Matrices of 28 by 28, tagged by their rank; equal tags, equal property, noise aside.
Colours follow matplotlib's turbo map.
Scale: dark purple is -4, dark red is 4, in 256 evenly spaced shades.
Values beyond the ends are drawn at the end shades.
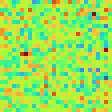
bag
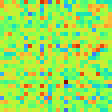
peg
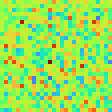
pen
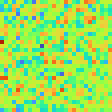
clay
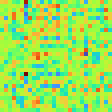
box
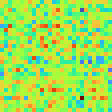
clay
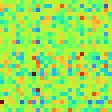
box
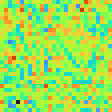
clay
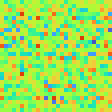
box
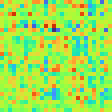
peg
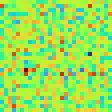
bag
